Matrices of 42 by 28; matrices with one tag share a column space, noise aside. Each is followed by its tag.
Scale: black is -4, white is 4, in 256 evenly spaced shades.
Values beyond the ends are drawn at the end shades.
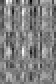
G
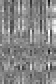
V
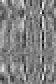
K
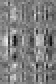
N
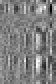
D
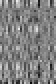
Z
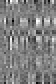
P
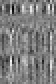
D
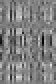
N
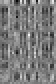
G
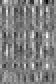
G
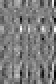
Z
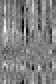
V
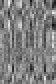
K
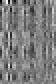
G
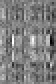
N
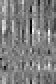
V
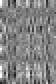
Z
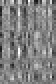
G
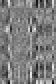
Z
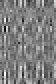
Z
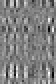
Z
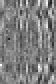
K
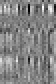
D
